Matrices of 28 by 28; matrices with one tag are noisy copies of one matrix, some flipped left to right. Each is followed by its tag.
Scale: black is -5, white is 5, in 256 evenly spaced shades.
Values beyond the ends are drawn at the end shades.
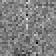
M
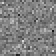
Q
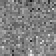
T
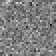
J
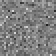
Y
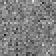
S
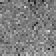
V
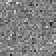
J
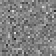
Y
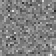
Y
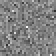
Y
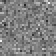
J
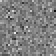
Y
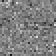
J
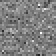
Q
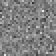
Y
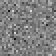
Y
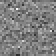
Q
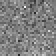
V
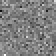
Y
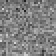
T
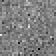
M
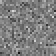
Y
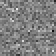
Q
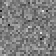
Y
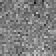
V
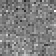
T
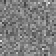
J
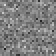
Q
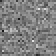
Q
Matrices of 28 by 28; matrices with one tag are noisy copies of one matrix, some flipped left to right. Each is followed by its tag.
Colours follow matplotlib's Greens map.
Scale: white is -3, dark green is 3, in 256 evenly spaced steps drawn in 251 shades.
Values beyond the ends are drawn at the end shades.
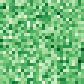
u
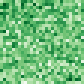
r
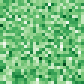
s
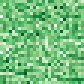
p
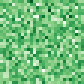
s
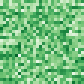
p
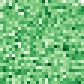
p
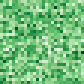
p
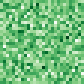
u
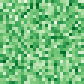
u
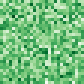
s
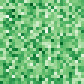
s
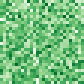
s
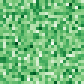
u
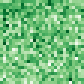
r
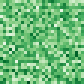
p
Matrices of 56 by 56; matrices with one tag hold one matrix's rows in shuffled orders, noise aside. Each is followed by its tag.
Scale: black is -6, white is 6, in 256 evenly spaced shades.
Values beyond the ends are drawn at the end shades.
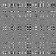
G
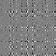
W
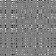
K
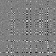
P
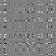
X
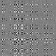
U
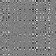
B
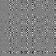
W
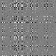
U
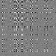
U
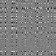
K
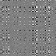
B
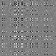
U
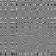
K
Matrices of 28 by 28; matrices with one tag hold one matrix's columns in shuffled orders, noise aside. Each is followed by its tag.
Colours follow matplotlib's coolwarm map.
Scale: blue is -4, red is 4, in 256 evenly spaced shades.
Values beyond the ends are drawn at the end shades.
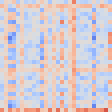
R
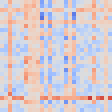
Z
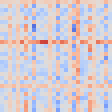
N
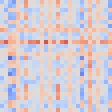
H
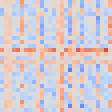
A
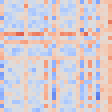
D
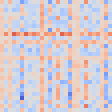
D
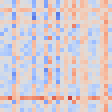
Z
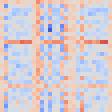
N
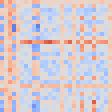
N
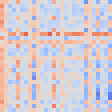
D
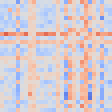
D
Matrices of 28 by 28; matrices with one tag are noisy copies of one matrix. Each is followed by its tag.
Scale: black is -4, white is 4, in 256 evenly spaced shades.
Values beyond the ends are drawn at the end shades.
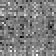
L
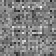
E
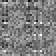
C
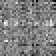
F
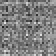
C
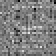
E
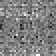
L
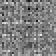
C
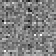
C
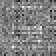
E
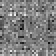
L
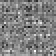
C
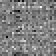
E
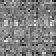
F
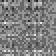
C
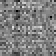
E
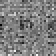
L
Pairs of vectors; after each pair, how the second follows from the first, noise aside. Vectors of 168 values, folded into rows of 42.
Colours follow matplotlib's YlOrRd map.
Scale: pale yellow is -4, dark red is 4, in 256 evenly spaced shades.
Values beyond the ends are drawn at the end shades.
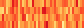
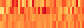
partly zeroed.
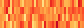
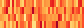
copied.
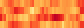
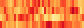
negated.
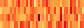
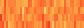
reversed, negated, shrunk.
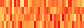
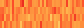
negated, shrunk.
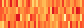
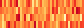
copied.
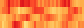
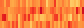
wrapped around, partly zeroed.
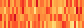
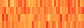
reversed, shrunk.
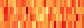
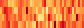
copied.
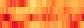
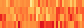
wrapped around, negated, partly zeroed.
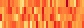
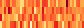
copied.
